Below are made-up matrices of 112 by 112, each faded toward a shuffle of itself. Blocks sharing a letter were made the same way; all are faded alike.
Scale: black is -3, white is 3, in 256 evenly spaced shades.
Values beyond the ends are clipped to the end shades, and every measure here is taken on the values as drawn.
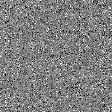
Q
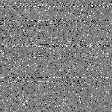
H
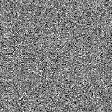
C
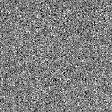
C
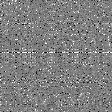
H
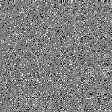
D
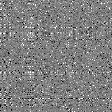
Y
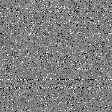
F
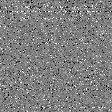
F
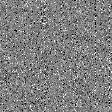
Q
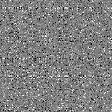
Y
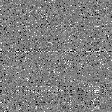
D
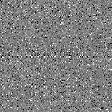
Y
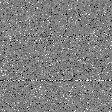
F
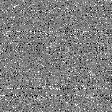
H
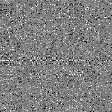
D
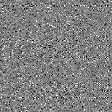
D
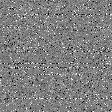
F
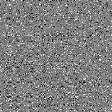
Y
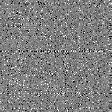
Y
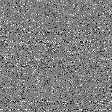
F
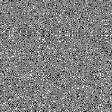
D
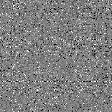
D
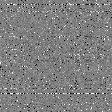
H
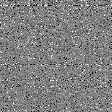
D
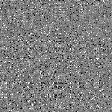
D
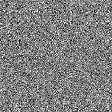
C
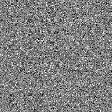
C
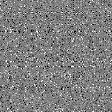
Y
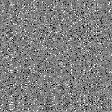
Y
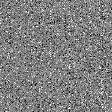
Q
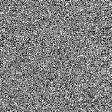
C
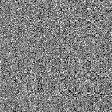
C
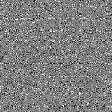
Y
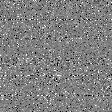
F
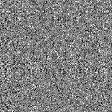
C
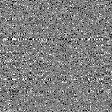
H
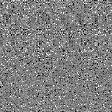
Y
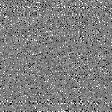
D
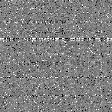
H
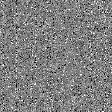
Q
